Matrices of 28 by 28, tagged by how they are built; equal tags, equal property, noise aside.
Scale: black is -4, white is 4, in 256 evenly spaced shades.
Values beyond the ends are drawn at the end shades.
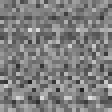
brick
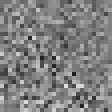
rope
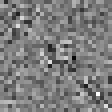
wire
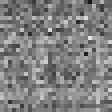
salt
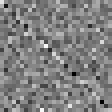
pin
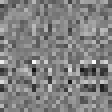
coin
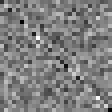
pin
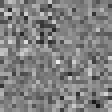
wire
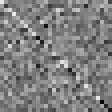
pin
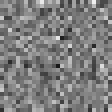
coin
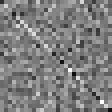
pin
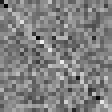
pin
